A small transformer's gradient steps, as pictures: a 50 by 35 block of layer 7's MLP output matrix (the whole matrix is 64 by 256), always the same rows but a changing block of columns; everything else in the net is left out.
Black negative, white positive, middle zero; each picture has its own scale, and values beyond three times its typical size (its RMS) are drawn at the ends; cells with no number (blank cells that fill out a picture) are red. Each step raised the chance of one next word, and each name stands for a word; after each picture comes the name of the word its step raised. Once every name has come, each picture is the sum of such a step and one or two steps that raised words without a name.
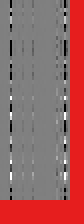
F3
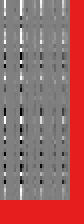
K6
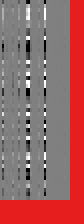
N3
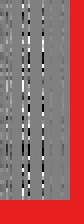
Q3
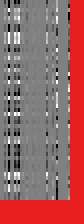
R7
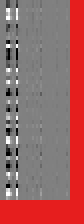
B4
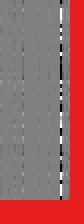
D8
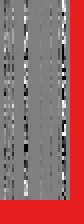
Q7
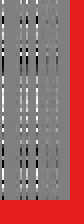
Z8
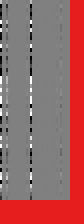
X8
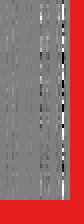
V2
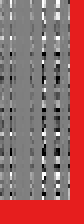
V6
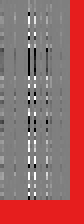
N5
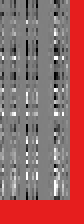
F3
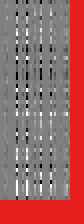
D8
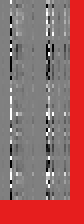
Z8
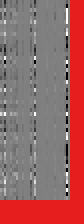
F3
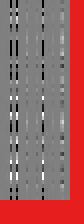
F3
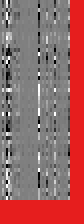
V6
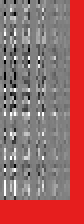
V2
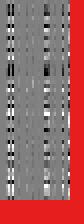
X8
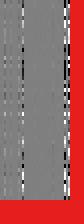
D8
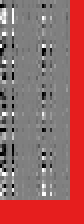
B4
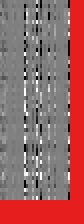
F3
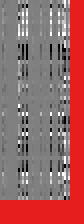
N5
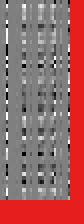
K6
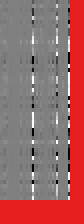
Q3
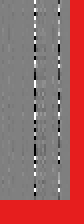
Q7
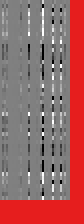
Q3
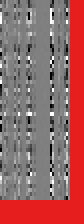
F3
